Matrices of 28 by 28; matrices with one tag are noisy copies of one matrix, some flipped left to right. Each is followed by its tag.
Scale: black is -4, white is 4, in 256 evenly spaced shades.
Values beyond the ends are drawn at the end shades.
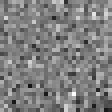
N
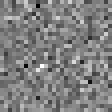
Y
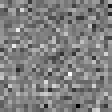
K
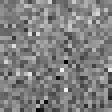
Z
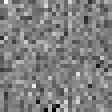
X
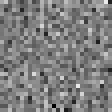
X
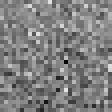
Z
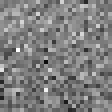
Z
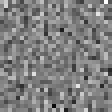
X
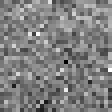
Z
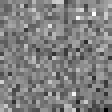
N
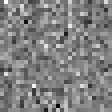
X
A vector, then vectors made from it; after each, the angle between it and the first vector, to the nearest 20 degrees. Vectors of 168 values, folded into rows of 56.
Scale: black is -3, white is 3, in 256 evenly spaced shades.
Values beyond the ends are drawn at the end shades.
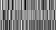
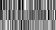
140 degrees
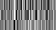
80 degrees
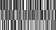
140 degrees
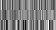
80 degrees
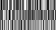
160 degrees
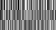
120 degrees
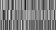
20 degrees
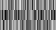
80 degrees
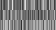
160 degrees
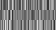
140 degrees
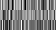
20 degrees
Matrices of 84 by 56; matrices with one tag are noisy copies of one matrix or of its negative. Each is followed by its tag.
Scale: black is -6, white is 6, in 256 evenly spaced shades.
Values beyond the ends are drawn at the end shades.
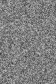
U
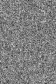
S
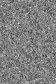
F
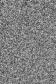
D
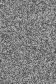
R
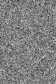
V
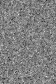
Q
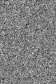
Q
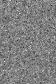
U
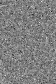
R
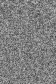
D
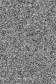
Q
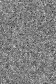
S
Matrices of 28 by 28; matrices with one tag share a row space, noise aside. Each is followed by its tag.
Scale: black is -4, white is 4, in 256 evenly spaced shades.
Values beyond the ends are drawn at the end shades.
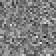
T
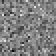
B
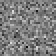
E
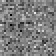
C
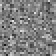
B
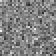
T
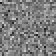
E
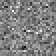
T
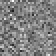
B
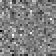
B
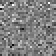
B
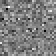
C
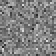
E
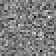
C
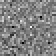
B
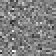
B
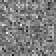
C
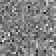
E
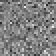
T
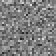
C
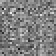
B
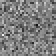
E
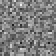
B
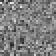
B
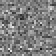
B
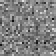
E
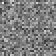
E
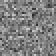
C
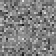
C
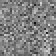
T
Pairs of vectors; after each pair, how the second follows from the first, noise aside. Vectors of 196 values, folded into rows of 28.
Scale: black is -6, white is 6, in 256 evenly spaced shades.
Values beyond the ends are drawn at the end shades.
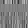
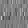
wrapped around, negated, partly zeroed.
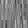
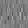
wrapped around, partly zeroed.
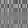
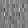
wrapped around, negated, partly zeroed.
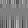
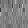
wrapped around, partly zeroed.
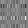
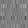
negated, shrunk.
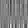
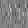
wrapped around, negated, partly zeroed.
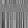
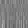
negated, shrunk.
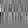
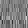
wrapped around, negated.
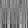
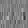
wrapped around, negated, partly zeroed.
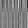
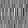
wrapped around.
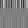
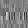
wrapped around.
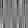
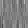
negated, shrunk.
